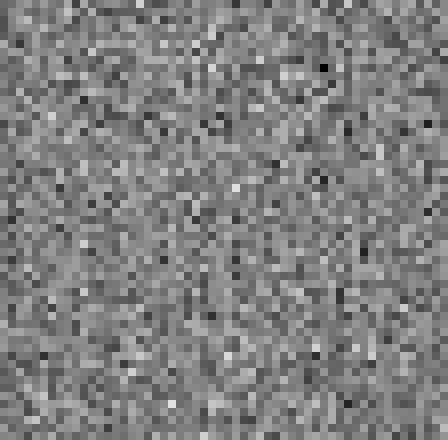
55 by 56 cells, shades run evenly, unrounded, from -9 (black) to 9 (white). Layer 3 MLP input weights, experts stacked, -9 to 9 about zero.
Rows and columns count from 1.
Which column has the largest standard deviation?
40
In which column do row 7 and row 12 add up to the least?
55
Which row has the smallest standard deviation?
49
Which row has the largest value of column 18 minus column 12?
1
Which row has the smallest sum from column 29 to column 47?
9
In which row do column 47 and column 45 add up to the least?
51
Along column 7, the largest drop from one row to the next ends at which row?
39
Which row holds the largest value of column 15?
22
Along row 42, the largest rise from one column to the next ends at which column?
11
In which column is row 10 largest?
36
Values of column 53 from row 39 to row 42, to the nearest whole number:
-4 1 2 1
